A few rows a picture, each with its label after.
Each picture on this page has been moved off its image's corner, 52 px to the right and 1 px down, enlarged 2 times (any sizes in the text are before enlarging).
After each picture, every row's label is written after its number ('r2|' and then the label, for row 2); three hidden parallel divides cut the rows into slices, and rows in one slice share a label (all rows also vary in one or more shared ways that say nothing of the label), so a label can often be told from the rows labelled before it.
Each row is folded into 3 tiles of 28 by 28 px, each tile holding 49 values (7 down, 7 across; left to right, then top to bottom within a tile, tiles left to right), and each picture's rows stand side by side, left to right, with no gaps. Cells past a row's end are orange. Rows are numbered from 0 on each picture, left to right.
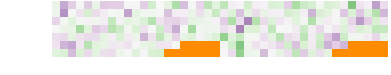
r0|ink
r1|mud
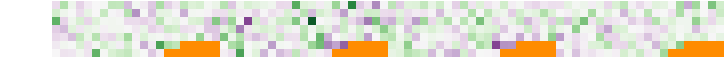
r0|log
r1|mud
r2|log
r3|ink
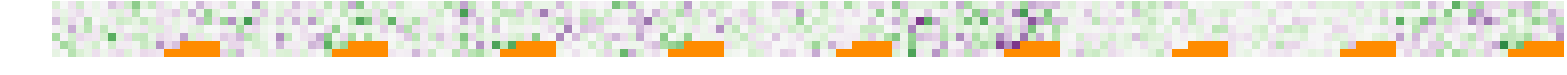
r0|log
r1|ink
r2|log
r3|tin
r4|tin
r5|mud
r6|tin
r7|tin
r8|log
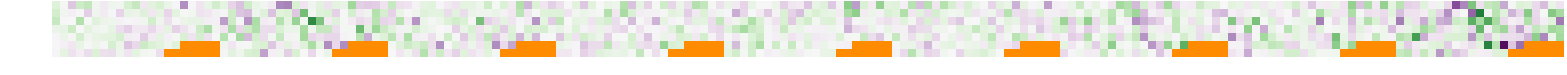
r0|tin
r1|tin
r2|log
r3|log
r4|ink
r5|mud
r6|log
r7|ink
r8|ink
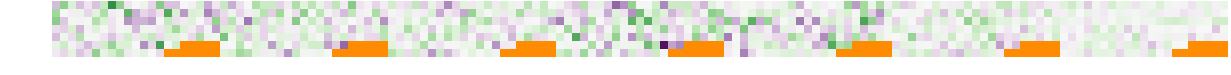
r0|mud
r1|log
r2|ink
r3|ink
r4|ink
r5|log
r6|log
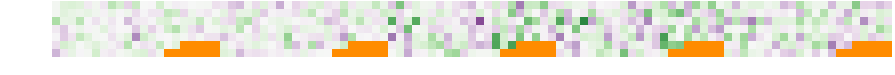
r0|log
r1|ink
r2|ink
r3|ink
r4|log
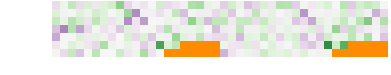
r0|log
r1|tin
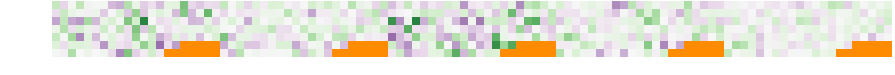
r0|log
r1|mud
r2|ink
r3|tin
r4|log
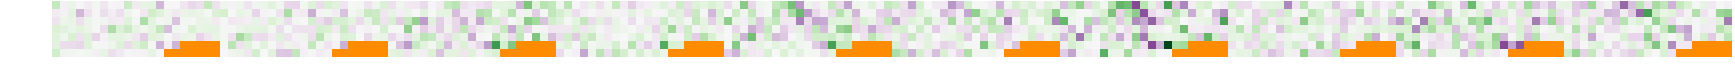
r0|tin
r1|log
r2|ink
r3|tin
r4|mud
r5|ink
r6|mud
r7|tin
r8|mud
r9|ink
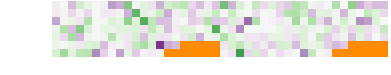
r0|tin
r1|mud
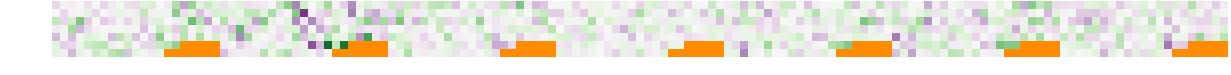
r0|ink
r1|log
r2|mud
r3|tin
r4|ink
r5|ink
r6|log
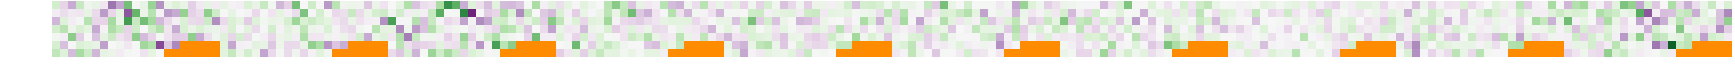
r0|ink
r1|tin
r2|mud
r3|mud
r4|ink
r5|mud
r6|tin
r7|log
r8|ink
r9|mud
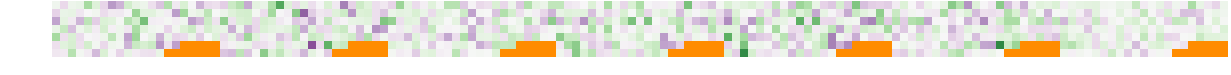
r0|log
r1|mud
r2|log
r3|mud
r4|mud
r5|log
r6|log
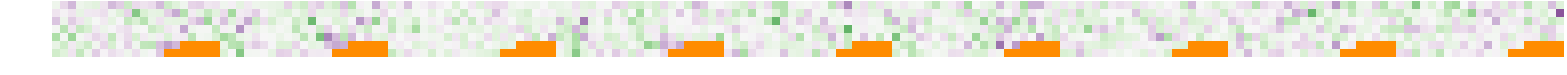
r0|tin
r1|mud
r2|tin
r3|log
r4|mud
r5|log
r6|ink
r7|ink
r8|mud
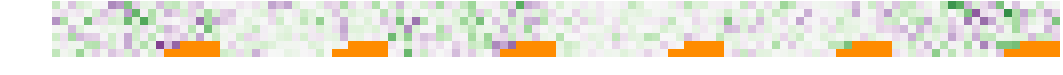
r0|tin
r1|ink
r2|mud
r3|log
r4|log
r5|mud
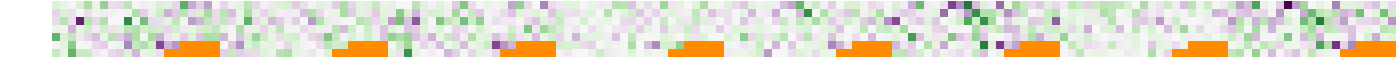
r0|mud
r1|ink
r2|mud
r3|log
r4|tin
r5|ink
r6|mud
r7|ink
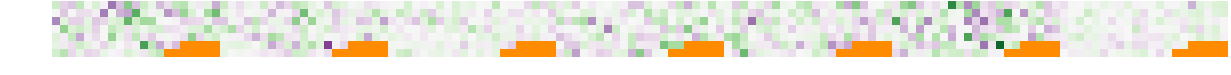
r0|ink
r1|tin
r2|log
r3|ink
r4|mud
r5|mud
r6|tin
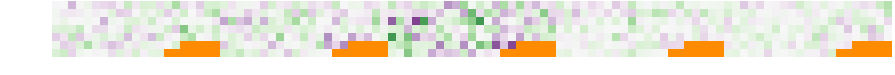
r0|ink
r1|log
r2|log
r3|tin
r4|tin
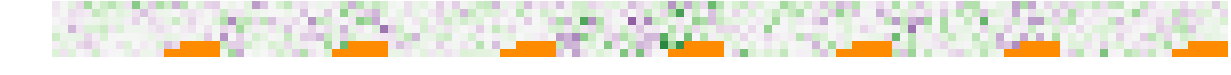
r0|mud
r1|ink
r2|tin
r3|ink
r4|mud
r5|mud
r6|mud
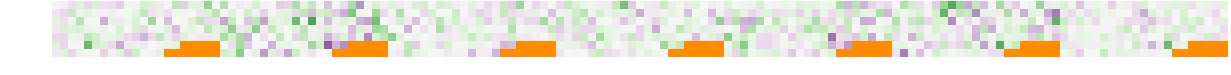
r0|ink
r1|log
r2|mud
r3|log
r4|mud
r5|mud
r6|tin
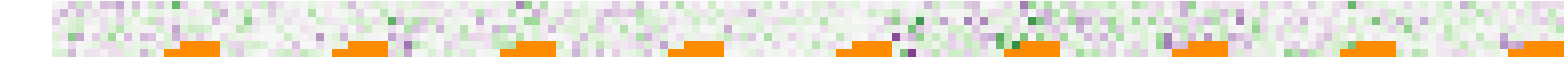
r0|ink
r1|ink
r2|ink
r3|ink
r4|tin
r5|ink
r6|mud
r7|ink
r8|log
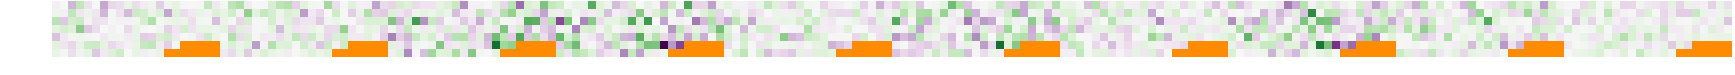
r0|ink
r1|mud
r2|ink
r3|mud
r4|log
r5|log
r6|mud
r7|tin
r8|tin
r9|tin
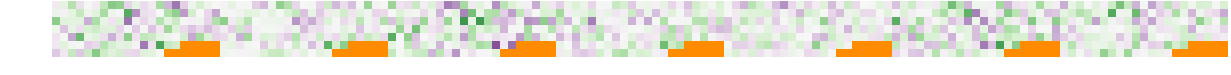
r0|mud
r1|log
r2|tin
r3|tin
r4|ink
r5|log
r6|log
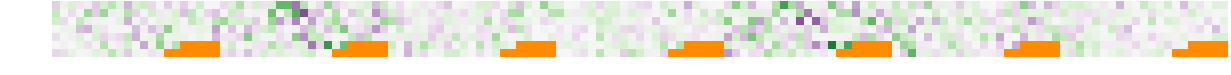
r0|log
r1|mud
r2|ink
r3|log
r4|log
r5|mud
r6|log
